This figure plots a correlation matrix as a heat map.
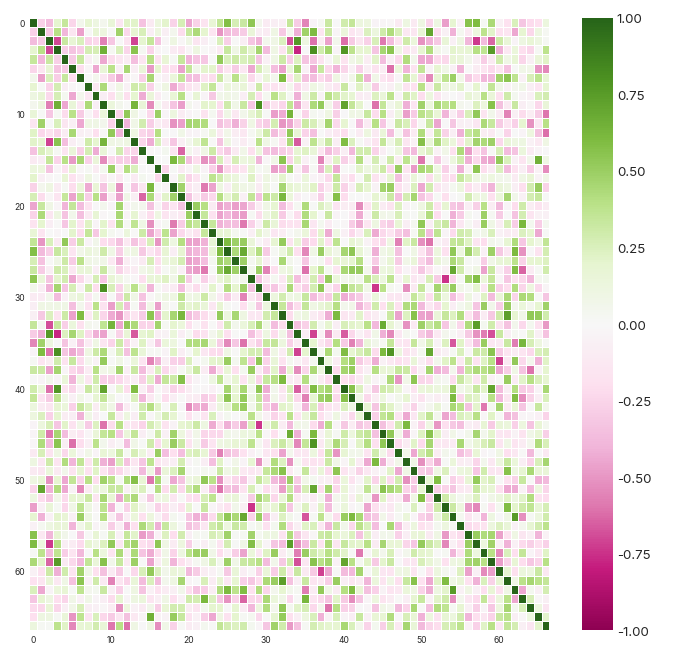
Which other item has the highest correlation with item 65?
15
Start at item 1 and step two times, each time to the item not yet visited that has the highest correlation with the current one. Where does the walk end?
36
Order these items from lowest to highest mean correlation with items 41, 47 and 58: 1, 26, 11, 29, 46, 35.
26, 35, 46, 29, 1, 11
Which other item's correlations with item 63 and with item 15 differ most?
22
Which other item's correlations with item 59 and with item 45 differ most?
18
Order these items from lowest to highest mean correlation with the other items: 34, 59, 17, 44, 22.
34, 44, 22, 17, 59
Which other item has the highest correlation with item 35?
63
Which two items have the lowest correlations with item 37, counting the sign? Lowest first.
60, 15
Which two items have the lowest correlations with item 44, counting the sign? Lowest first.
29, 9
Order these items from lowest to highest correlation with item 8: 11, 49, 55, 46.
55, 11, 49, 46
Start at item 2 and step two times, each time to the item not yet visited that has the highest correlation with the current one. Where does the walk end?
5
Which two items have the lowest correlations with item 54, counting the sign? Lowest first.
35, 63
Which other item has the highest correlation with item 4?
24
